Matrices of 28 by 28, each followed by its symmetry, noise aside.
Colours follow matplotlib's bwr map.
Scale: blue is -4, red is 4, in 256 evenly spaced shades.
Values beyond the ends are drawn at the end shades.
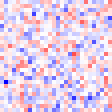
no symmetry.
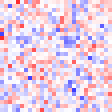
symmetric across the other diagonal.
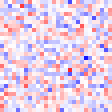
no symmetry.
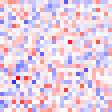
no symmetry.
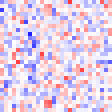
mirrored top to bottom.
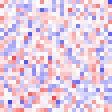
symmetric across the other diagonal.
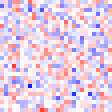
no symmetry.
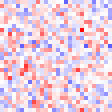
symmetric across the other diagonal.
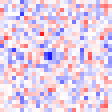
mirrored top to bottom.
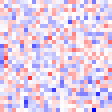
mirrored top to bottom.
